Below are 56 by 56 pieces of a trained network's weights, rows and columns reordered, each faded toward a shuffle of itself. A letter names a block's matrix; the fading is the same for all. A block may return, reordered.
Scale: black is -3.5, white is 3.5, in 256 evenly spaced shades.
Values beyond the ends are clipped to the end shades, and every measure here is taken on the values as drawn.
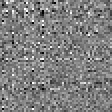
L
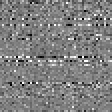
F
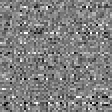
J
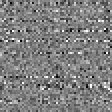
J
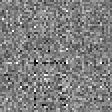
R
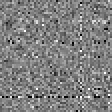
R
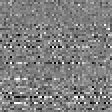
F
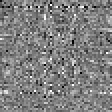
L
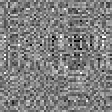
J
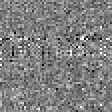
R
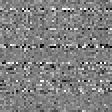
F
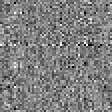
R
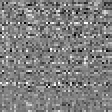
F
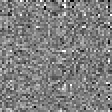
R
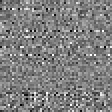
J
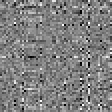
L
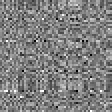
J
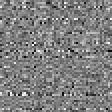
J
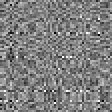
J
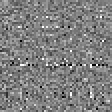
R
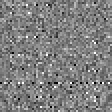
R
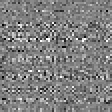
F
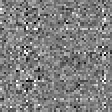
L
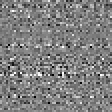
F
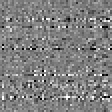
F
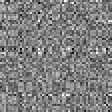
J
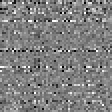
F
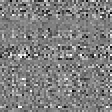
F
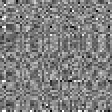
J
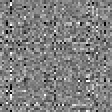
L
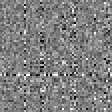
L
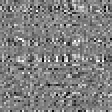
F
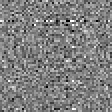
R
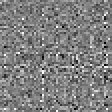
L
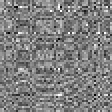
J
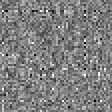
R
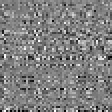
F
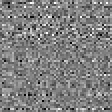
J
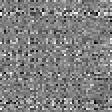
F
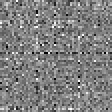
L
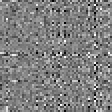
L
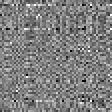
J
